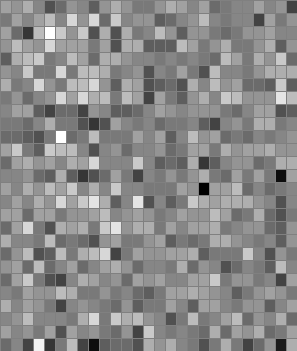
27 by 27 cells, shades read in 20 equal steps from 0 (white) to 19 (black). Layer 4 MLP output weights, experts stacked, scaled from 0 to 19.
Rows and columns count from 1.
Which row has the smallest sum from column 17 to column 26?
8
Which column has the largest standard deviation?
9
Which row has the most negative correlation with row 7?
14
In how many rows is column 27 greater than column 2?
13
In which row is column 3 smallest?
18
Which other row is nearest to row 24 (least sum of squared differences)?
26
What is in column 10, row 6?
6
